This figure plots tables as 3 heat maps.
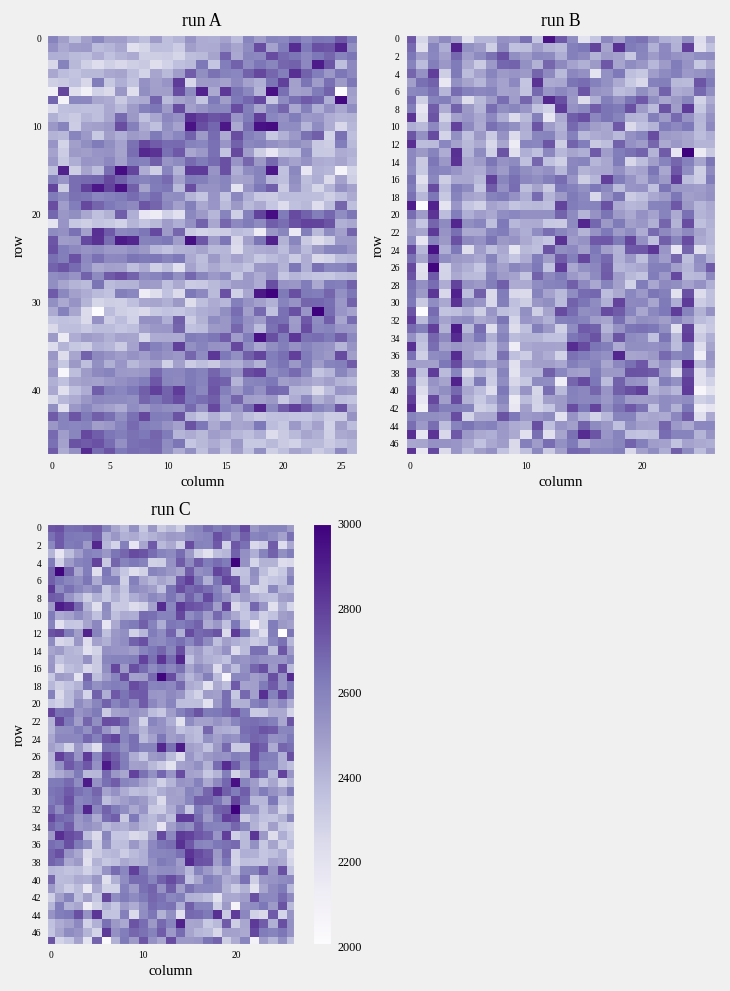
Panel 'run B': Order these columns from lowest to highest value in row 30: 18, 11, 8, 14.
11, 8, 14, 18
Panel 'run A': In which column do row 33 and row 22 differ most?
4
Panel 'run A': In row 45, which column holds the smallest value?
19
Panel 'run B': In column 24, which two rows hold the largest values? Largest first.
13, 37
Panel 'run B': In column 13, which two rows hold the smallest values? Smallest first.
39, 43
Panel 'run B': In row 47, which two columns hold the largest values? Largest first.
0, 2
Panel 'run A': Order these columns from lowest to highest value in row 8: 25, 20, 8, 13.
25, 13, 8, 20
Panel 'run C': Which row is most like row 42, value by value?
46
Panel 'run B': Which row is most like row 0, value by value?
7
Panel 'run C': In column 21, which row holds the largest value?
0
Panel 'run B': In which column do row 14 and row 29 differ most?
23
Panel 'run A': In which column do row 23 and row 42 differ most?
6
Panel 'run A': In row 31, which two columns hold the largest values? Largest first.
23, 21
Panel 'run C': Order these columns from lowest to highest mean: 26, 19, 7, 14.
26, 7, 19, 14
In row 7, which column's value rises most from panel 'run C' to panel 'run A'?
25
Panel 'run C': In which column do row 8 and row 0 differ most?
4
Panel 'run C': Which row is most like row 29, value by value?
32
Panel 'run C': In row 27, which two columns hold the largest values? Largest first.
6, 19
